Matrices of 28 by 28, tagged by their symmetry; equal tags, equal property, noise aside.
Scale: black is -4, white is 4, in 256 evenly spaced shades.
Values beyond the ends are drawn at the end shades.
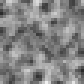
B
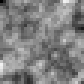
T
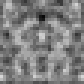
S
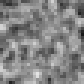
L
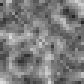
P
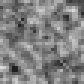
P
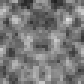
S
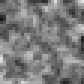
P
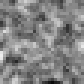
L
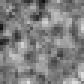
T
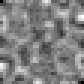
B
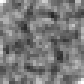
B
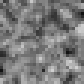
L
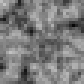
T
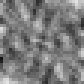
B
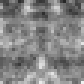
S
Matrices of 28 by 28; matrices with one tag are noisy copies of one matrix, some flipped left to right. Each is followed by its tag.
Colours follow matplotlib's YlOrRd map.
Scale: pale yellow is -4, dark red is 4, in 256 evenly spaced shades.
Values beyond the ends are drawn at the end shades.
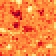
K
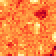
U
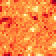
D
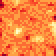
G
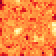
G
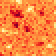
K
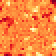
D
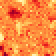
U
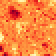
U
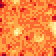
G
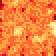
G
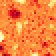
U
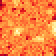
G
